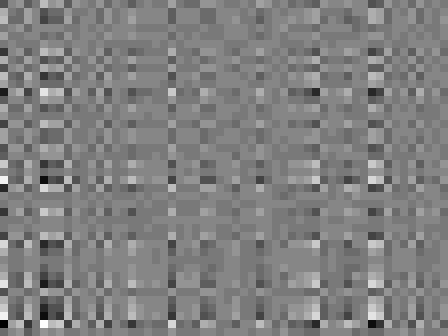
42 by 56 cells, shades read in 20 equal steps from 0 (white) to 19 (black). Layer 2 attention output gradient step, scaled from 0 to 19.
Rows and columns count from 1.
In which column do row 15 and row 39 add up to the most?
6
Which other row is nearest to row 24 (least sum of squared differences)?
27
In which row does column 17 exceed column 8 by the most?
41
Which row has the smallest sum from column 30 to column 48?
40
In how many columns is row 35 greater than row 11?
18
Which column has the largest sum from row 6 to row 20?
1
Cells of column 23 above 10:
2
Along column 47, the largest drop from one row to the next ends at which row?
31
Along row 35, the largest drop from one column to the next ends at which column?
4
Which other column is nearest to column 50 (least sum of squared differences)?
16
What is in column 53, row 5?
10
